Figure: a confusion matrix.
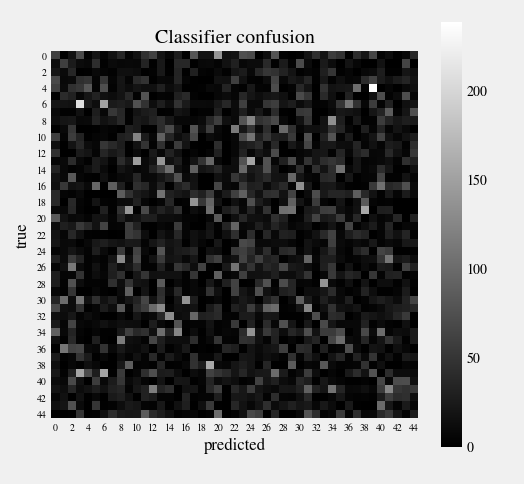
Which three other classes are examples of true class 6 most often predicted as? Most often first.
3, 36, 10
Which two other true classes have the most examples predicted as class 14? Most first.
32, 9
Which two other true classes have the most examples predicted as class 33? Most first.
28, 38
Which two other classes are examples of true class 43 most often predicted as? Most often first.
40, 2
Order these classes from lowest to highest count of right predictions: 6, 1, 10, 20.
1, 20, 10, 6
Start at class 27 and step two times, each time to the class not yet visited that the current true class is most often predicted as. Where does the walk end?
0
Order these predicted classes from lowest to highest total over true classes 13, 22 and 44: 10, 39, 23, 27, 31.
39, 27, 23, 31, 10
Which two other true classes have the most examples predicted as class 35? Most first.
14, 34
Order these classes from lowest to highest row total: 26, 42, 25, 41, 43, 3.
42, 43, 3, 26, 25, 41
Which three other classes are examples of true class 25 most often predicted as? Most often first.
8, 41, 31
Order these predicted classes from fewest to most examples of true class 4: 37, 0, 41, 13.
41, 13, 0, 37
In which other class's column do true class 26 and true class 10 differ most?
22
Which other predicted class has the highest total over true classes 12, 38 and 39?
19
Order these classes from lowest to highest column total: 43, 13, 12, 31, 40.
12, 43, 40, 31, 13
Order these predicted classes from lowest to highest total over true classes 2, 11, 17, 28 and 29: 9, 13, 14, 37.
14, 37, 9, 13
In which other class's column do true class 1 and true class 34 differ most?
24
